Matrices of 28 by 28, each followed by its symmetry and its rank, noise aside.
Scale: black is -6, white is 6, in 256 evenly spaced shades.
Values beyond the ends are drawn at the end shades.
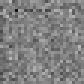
no symmetry, rank eight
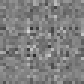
no symmetry, rank six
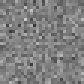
antisymmetric, rank six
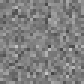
no symmetry, rank eight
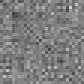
symmetric, rank eight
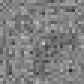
symmetric, rank six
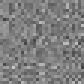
no symmetry, rank six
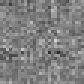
no symmetry, rank six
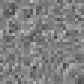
symmetric, rank seven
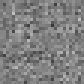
no symmetry, rank seven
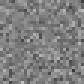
no symmetry, rank eight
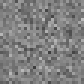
no symmetry, rank eight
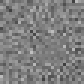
symmetric, rank six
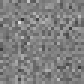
no symmetry, rank seven
